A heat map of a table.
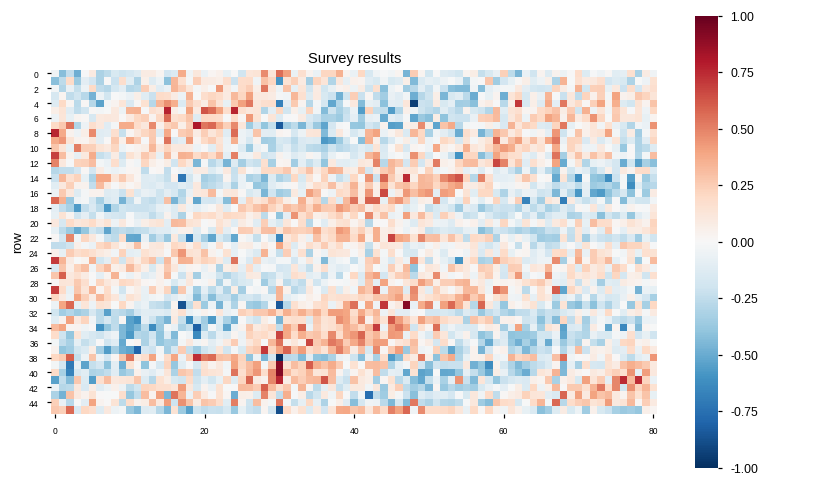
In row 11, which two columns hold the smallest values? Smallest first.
54, 57
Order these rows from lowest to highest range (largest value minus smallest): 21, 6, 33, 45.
21, 6, 33, 45
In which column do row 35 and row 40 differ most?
52
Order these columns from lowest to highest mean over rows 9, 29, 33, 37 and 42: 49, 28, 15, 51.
15, 49, 51, 28
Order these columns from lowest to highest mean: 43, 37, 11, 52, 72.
11, 52, 72, 37, 43
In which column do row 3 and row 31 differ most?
44
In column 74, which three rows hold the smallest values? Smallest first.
14, 34, 16
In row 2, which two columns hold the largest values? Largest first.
28, 22
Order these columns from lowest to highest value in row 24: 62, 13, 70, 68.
62, 13, 68, 70
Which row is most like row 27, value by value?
26
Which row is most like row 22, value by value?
33
